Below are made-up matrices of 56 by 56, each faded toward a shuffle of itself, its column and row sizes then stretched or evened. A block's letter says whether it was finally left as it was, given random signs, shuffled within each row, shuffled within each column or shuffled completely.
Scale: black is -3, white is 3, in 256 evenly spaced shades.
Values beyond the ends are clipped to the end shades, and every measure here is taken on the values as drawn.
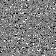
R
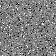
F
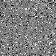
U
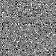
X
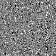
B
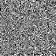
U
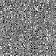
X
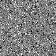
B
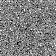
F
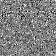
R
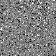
U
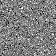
F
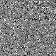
R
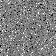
F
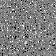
X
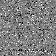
U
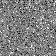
F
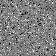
F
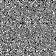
R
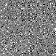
X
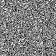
F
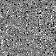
U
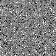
B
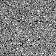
R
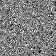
B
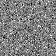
F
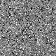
B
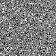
U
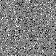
R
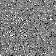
R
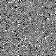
X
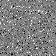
R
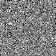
U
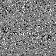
R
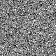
F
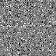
U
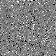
U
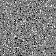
B
